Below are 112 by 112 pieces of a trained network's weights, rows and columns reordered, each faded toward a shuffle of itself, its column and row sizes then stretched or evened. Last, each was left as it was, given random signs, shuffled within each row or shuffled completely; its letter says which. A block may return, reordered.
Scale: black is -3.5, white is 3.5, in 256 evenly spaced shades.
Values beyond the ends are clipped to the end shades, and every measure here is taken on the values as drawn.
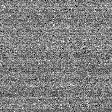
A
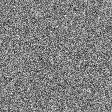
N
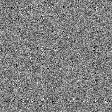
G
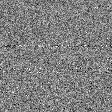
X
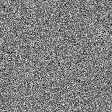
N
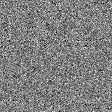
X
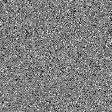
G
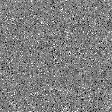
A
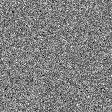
N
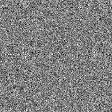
G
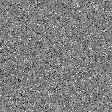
N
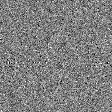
X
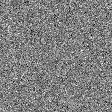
N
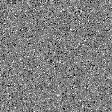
A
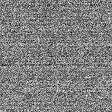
A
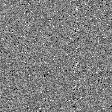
G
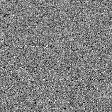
X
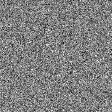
G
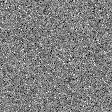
N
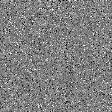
G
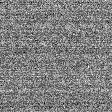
X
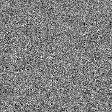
G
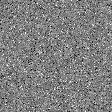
N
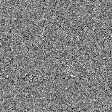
G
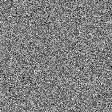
G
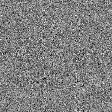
G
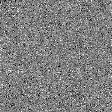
G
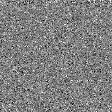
G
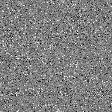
X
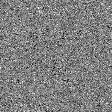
X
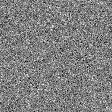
N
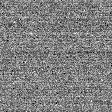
X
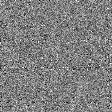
G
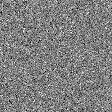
N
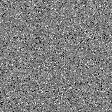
X
